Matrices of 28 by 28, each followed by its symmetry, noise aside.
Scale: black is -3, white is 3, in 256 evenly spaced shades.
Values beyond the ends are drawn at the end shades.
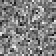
same after a half turn.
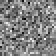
symmetric.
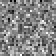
mirrored left to right.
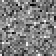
same after a half turn.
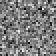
same after a half turn.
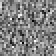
same after a half turn.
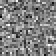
antisymmetric.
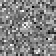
symmetric.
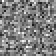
antisymmetric.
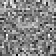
mirrored left to right.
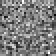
mirrored left to right.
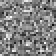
mirrored left to right.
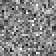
same after a half turn.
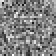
mirrored left to right.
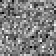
symmetric.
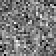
symmetric.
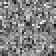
mirrored left to right.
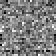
mirrored left to right.
